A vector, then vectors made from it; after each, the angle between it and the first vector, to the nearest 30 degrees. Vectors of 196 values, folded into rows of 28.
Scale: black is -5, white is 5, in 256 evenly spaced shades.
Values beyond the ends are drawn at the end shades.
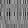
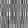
150 degrees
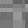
90 degrees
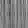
60 degrees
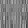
90 degrees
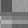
90 degrees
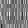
150 degrees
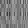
30 degrees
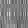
150 degrees
